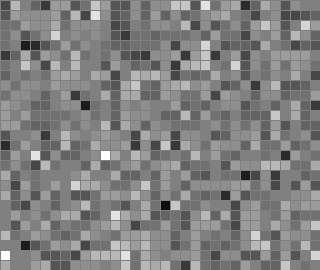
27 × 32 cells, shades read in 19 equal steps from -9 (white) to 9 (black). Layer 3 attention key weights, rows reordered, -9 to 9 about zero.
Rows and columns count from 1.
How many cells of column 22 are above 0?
12
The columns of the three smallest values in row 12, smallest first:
28, 19, 30
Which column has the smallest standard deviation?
2
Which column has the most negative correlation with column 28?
15
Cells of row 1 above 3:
3
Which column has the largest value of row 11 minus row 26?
32
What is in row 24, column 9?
-3
